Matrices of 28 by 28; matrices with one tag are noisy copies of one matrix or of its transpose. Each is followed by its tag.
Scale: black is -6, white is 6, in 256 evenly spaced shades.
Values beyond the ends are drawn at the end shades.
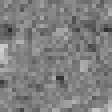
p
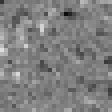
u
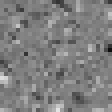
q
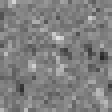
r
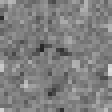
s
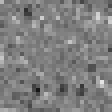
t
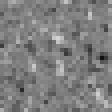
r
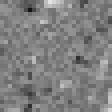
p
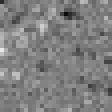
u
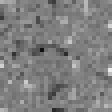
s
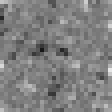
s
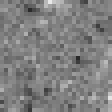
p
